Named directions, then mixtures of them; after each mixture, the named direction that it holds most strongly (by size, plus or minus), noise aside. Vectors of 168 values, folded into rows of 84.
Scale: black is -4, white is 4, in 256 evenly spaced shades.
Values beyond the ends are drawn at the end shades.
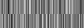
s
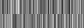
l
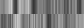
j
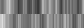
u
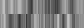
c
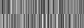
s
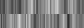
c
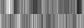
j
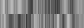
c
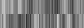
c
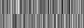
l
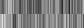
u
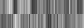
j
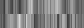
c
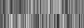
c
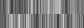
c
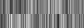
c
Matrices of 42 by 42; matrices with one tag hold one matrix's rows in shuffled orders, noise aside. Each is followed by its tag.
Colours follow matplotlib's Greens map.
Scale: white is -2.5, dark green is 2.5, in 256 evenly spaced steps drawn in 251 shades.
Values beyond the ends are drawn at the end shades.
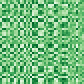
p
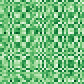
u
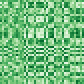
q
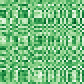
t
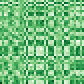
q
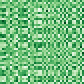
t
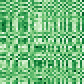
t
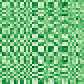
p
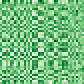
p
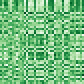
q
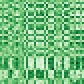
q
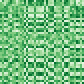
q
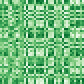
q
